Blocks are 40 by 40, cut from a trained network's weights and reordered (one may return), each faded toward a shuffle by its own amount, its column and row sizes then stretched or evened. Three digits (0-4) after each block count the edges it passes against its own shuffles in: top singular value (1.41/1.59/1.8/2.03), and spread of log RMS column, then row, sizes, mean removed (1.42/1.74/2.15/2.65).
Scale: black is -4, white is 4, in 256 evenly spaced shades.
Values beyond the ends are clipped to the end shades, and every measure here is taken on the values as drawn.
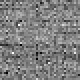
1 3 1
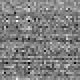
2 1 2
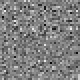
3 2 1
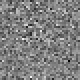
0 0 1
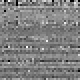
2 0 3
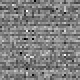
2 1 0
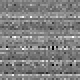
4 0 4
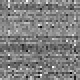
3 2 0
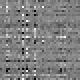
3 3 2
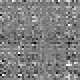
1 3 3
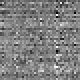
3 3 0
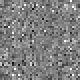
2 2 1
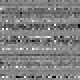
3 0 4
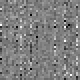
1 3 0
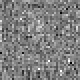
3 1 0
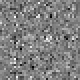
2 2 1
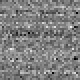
1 0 2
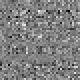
1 0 3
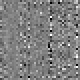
2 4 0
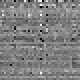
2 1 2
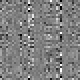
4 4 0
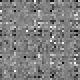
2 4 2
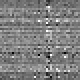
4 3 1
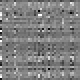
4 4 0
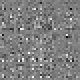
0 3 3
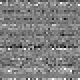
3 0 4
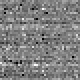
1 1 3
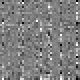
2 4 1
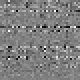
1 0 4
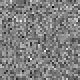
2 0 0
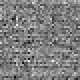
1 2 0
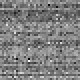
3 1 1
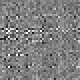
4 1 3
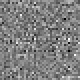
1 1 2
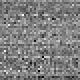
1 1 2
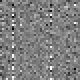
3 3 0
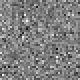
1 0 1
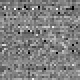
0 0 2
